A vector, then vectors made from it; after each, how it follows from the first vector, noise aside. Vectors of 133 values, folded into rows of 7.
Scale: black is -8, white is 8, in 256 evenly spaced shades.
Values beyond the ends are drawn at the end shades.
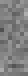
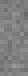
negated, shrunk.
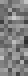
wrapped around, negated, scaled up.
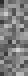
wrapped around, negated, scaled up.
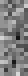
wrapped around, negated, scaled up.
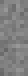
wrapped around, negated, shrunk.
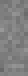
negated, shrunk.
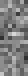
wrapped around, negated, scaled up.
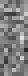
wrapped around, scaled up.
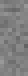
reversed, shrunk.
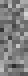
scaled up.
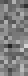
wrapped around, scaled up.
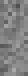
wrapped around.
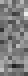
scaled up.
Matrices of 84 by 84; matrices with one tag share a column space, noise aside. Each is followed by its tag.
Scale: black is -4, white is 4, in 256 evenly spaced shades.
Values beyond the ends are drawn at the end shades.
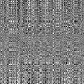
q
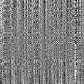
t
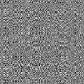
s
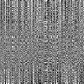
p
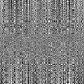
q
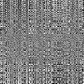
q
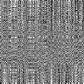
p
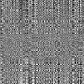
q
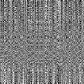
p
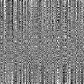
p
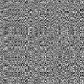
s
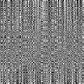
p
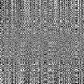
q
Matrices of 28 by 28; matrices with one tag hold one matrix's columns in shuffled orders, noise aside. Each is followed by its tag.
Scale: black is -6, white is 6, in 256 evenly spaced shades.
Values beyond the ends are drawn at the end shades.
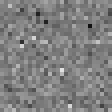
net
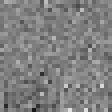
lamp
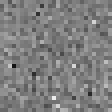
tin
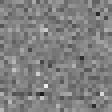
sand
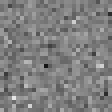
tin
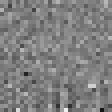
lamp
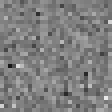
tin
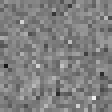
tin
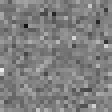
net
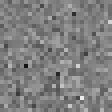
tin
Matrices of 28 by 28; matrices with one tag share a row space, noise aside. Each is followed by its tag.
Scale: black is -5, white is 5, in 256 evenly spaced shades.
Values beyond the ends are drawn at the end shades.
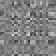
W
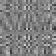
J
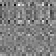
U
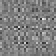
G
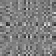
J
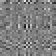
J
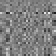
J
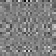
J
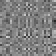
J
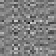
W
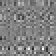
U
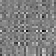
G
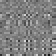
J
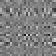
J
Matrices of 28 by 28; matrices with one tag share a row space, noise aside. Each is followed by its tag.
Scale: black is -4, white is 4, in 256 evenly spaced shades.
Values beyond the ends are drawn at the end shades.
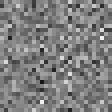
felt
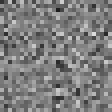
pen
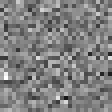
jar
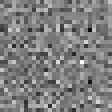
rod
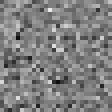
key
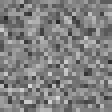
jar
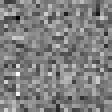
key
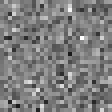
felt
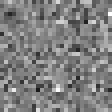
pen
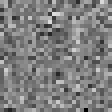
pen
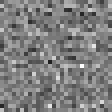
rod
